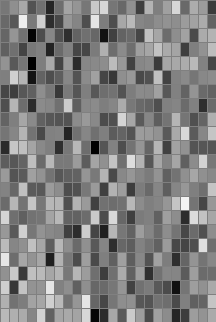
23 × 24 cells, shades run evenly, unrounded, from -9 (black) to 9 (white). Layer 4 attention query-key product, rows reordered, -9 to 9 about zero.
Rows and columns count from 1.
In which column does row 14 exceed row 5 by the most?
24
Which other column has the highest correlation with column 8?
5
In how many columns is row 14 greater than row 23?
10
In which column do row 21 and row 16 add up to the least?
15
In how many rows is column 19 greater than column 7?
12
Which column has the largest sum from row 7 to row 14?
20
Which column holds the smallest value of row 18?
13
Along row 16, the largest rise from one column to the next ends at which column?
22
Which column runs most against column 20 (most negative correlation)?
1
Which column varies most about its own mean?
4
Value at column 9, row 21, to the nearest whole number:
-2
